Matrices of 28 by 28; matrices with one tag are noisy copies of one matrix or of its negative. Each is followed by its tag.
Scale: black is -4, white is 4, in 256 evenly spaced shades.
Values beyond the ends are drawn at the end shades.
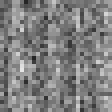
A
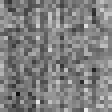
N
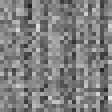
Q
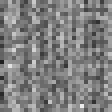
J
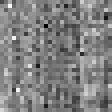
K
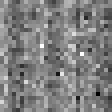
A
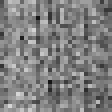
N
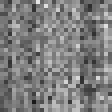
K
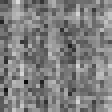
A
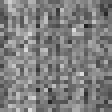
N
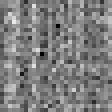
J
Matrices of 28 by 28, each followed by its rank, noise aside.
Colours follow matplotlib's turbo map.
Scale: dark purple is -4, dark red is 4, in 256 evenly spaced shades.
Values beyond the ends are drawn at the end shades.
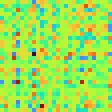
four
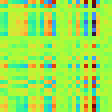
one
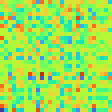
four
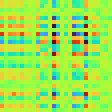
one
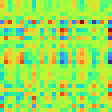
two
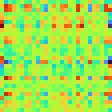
two
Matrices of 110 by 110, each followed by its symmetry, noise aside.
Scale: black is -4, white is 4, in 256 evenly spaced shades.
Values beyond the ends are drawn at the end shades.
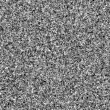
antisymmetric.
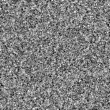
same after a half turn.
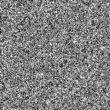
symmetric.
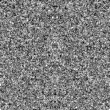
mirrored left to right.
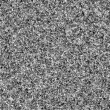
symmetric across the other diagonal.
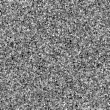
same after a half turn.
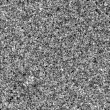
symmetric across the other diagonal.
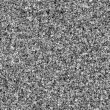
antisymmetric.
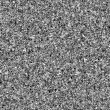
same after a half turn.
